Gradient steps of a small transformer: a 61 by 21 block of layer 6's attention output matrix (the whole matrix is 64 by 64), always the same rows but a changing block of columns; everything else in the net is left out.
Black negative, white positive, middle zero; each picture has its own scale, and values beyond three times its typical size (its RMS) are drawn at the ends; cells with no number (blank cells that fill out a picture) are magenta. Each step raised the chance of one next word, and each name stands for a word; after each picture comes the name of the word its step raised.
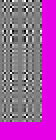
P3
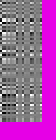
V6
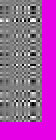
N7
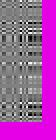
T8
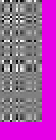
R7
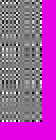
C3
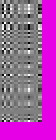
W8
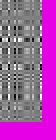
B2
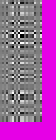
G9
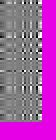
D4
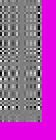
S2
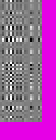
B2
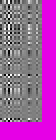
W8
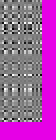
W8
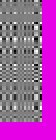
B2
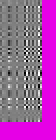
S2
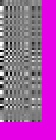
S2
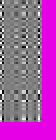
G9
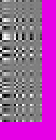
V6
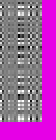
G9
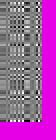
C3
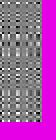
C3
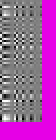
G9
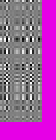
B2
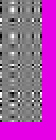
N7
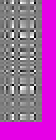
D4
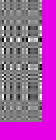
B2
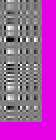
B2
